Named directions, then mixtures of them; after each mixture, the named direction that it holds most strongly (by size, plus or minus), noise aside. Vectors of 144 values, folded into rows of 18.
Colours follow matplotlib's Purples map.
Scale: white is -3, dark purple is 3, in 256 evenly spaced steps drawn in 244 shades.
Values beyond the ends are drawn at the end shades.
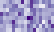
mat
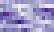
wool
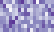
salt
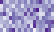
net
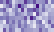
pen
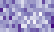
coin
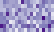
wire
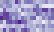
wool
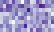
mat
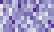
pen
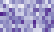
net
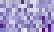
wire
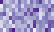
net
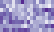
wool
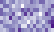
coin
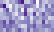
salt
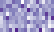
wire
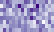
pen
